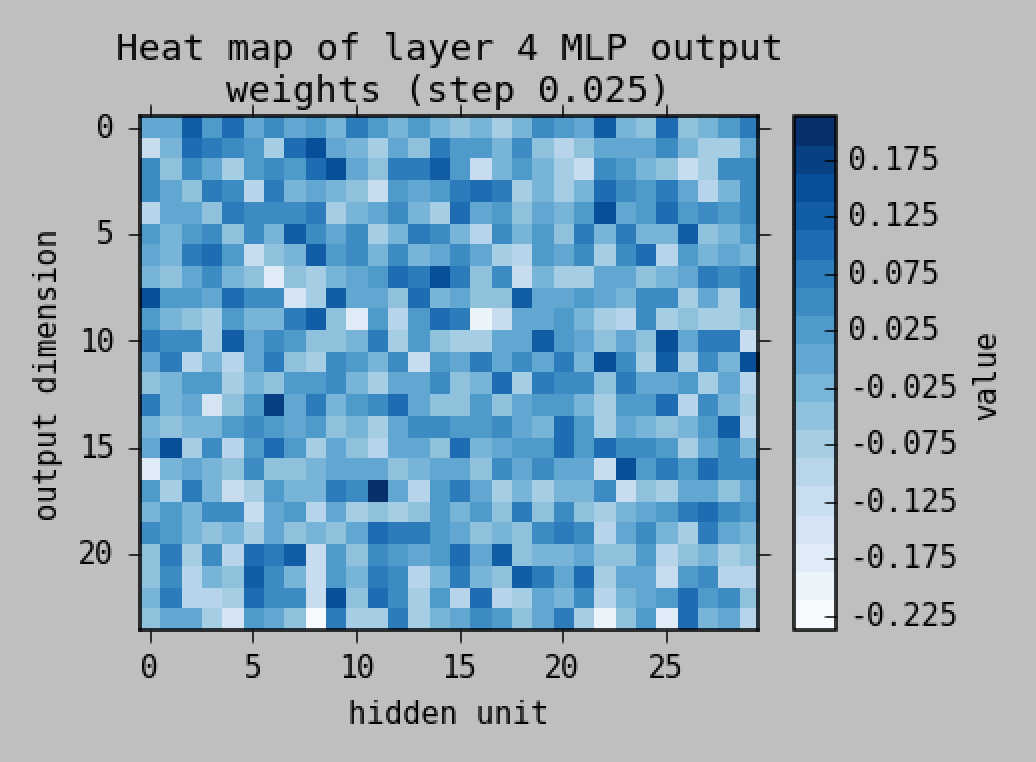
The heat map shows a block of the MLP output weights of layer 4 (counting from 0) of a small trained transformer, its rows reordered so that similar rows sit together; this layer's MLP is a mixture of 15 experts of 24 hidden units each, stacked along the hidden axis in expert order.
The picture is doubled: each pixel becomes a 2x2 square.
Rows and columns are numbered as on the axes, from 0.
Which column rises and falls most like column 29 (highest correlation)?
22
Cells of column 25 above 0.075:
5
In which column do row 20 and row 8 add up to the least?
8
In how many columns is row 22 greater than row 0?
13
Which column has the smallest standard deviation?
24
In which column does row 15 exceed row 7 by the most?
6
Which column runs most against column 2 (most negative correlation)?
1
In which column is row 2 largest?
9
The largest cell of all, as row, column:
17, 11
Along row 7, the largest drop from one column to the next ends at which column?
18
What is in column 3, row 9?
-0.075
